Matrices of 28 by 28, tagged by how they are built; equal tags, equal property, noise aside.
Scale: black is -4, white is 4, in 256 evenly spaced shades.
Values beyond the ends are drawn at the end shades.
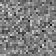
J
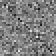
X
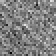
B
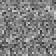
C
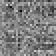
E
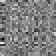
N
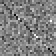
X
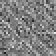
B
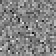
X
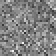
B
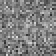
E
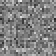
E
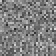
E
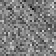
B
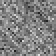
B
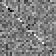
X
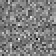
C
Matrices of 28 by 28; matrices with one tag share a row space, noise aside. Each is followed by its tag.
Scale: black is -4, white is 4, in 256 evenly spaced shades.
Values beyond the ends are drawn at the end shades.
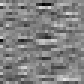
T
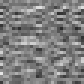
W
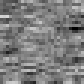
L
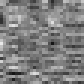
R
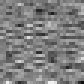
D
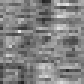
T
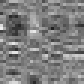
R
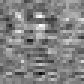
D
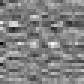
R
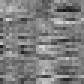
T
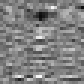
D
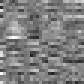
R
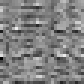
W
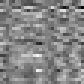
W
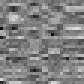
R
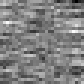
L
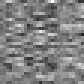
D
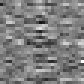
D
